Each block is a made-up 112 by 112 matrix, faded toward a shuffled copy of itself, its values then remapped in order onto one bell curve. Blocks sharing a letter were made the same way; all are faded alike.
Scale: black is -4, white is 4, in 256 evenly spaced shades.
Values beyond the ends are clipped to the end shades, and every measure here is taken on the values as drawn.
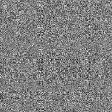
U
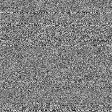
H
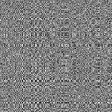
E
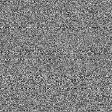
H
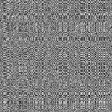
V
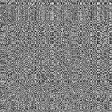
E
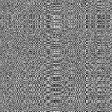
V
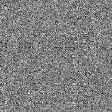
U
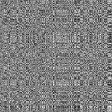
E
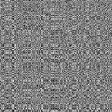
E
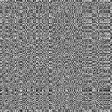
V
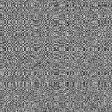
E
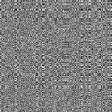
E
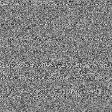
H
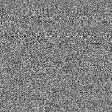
U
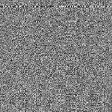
U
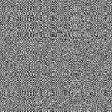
E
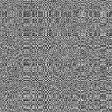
V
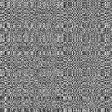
V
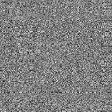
U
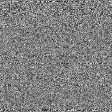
H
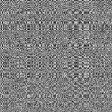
V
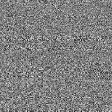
U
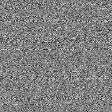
H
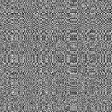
V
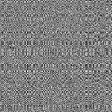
V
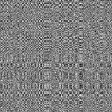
V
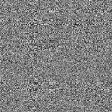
U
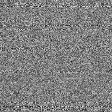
H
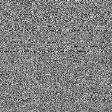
H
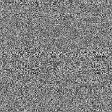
U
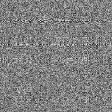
U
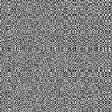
V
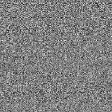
U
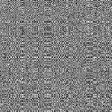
E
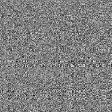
U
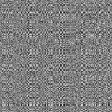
V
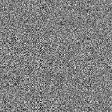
U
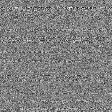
H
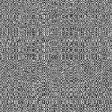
E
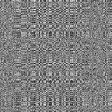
V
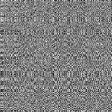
E
